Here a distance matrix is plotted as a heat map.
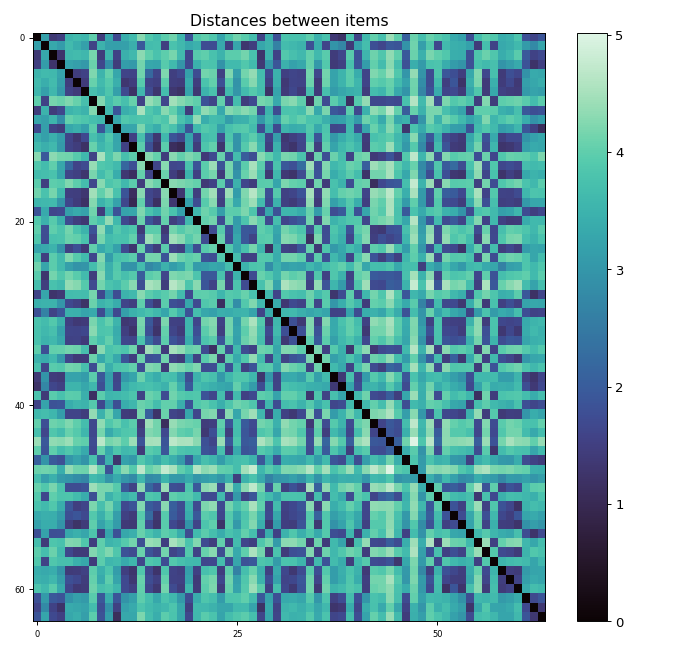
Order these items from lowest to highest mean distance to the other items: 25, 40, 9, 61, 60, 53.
53, 60, 61, 40, 25, 9
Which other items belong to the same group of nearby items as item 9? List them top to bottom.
47
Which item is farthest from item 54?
44
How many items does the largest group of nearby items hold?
25
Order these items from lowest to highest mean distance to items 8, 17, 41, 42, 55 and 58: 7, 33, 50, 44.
33, 50, 7, 44
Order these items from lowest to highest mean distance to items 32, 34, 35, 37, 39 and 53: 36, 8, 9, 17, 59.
59, 17, 36, 8, 9
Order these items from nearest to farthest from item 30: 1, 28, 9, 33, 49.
28, 1, 9, 33, 49
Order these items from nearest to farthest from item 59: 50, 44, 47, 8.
8, 50, 47, 44
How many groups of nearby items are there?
5
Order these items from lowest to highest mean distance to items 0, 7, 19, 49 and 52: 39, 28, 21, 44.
28, 39, 21, 44
